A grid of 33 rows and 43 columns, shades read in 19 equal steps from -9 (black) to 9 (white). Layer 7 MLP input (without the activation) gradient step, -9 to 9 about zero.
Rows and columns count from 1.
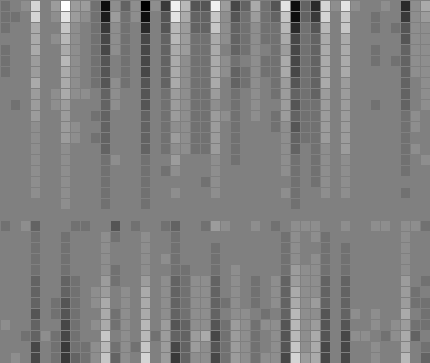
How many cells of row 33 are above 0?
17
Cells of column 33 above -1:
21
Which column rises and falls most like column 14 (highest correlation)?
9
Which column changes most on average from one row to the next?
18
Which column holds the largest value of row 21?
22
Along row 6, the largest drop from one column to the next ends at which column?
30
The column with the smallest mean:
15
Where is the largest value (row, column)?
1, 7
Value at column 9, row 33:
-1
